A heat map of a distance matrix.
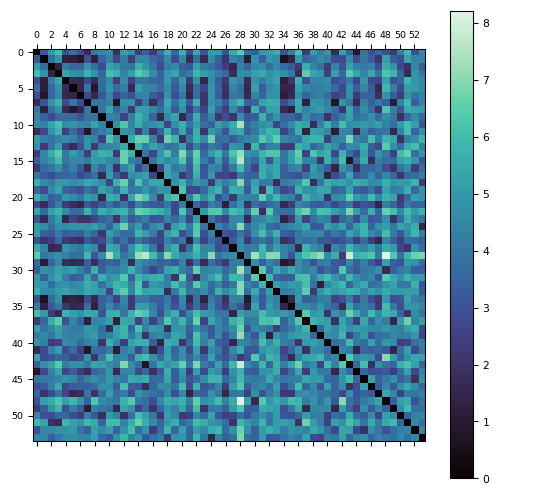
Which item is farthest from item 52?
28
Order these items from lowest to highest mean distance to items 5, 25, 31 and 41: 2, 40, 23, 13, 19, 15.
23, 13, 19, 2, 40, 15
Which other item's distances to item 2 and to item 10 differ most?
3
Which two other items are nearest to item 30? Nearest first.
48, 16
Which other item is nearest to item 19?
31
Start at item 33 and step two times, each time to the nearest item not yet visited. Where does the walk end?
38
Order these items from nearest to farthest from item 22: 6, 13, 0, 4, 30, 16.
6, 13, 4, 0, 16, 30
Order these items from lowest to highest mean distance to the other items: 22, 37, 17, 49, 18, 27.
17, 49, 27, 37, 18, 22
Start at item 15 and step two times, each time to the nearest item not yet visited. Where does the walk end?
46
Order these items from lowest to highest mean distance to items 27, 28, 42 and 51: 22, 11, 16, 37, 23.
23, 16, 11, 22, 37
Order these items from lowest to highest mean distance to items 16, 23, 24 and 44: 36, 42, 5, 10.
5, 10, 42, 36
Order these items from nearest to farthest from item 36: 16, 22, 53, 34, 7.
53, 16, 34, 7, 22
